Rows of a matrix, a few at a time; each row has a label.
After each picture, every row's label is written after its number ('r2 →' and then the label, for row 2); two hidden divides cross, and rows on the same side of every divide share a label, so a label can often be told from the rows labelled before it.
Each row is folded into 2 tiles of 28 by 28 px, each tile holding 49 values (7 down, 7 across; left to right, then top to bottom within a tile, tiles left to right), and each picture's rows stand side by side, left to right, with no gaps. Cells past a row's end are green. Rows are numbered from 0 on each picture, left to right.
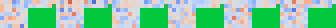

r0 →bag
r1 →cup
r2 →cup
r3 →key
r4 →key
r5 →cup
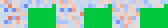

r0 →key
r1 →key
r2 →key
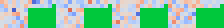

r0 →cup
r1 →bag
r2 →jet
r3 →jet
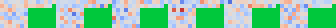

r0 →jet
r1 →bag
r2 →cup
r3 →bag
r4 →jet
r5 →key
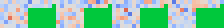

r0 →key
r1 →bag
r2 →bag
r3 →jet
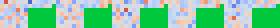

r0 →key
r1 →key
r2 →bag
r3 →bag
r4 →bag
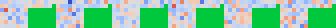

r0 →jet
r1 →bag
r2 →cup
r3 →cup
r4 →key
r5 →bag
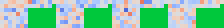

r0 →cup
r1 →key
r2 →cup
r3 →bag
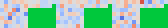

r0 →jet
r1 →cup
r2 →cup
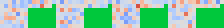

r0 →bag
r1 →jet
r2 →jet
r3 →cup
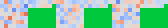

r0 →key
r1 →key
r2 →jet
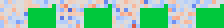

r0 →jet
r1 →cup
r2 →cup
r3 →key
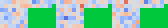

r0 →cup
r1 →jet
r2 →cup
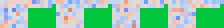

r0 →cup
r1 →bag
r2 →cup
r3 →jet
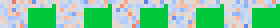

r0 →cup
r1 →bag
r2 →cup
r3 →cup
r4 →bag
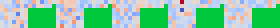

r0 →bag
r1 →key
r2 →jet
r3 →cup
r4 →key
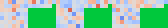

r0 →bag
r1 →bag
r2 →jet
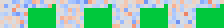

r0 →bag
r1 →bag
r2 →cup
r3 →cup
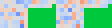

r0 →bag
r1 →cup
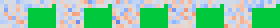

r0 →key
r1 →cup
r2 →key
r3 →key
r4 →key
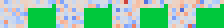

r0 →jet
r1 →jet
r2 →cup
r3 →cup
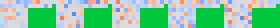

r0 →bag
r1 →bag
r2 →key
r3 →cup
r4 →jet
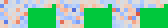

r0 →key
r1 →jet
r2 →key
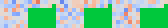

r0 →bag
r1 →jet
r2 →key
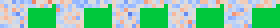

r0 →bag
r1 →key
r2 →bag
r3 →bag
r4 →cup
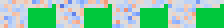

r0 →cup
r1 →bag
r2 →jet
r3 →key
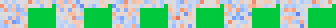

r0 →jet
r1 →key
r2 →cup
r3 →bag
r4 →jet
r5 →bag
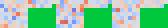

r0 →cup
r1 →jet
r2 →jet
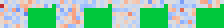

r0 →jet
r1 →key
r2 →cup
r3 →bag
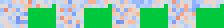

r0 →jet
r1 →bag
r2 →key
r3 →key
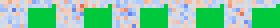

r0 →cup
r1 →jet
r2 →bag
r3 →jet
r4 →cup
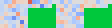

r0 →cup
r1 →jet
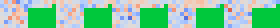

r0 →key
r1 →key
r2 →jet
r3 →jet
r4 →jet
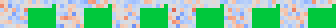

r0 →jet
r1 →bag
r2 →bag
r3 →jet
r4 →bag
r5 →bag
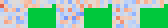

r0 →jet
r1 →jet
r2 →bag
